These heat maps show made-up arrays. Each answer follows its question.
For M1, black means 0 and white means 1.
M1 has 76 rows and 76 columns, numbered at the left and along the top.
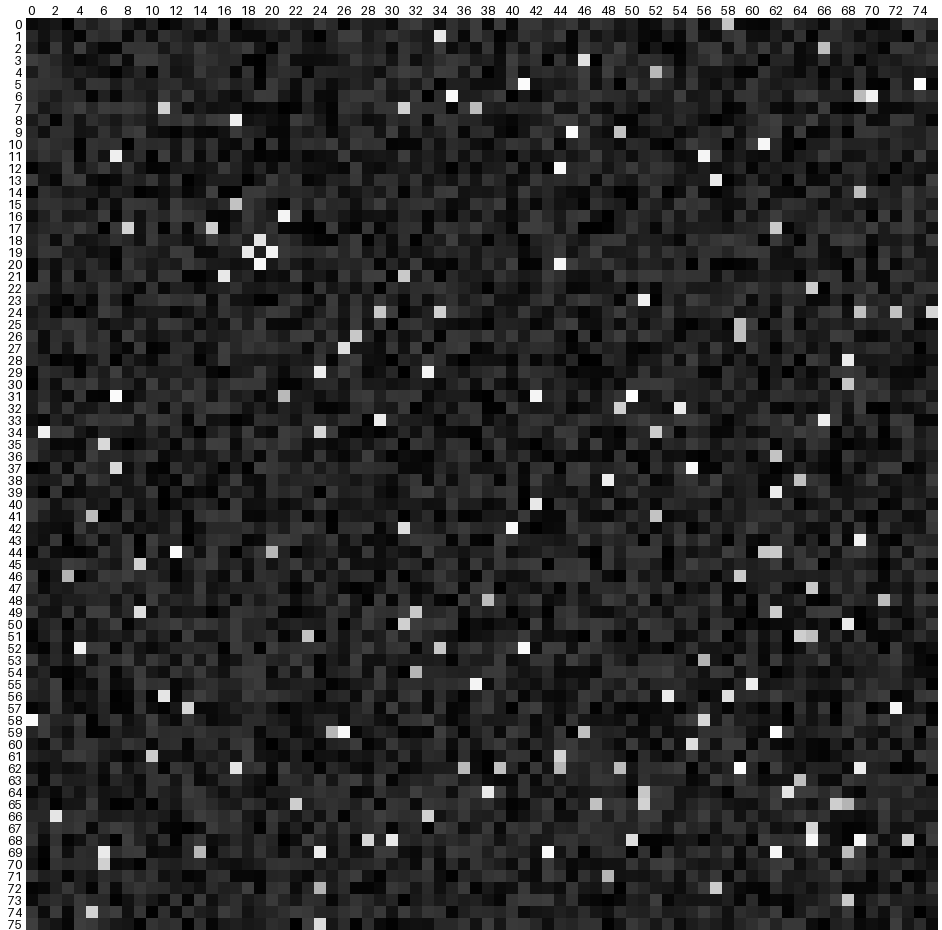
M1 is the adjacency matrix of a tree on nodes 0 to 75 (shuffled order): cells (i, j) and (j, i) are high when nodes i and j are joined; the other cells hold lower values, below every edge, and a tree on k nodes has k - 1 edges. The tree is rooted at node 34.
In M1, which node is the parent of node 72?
24
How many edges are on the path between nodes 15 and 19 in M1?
5
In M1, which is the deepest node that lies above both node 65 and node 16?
68
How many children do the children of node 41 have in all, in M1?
1
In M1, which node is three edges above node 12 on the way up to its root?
69
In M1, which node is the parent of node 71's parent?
38
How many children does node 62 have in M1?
6
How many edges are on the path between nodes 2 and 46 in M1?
8
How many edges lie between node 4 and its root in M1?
2
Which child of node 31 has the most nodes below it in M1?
7
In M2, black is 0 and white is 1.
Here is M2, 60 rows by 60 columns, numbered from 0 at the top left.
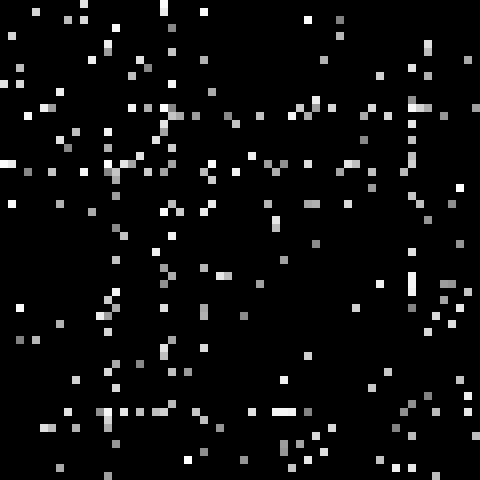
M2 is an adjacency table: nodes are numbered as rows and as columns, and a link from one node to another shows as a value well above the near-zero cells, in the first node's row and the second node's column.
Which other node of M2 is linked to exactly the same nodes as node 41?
node 5
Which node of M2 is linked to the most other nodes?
node 51
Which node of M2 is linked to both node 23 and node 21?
node 46
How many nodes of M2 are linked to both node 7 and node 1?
1
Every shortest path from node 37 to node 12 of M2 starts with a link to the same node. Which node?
node 13
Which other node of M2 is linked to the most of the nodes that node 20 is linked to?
node 25
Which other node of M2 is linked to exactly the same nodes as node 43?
node 33
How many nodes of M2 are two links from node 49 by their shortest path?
9
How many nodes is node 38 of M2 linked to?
7
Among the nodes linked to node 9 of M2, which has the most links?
node 53
